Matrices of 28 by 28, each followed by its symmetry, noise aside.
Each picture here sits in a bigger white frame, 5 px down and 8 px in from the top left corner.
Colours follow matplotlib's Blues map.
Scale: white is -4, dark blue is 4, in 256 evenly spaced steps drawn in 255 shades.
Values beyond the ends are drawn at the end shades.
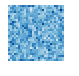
mirrored top to bottom.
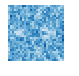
mirrored top to bottom.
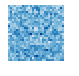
mirrored left to right.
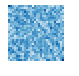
symmetric across the other diagonal.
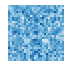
mirrored left to right.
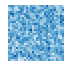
antisymmetric.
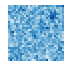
symmetric across the other diagonal.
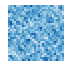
symmetric across the other diagonal.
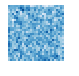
antisymmetric.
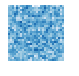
mirrored left to right.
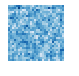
symmetric across the other diagonal.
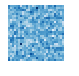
mirrored top to bottom.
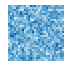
antisymmetric.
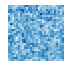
antisymmetric.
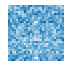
mirrored left to right.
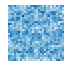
mirrored left to right.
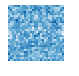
mirrored left to right.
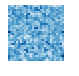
mirrored left to right.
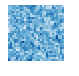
antisymmetric.
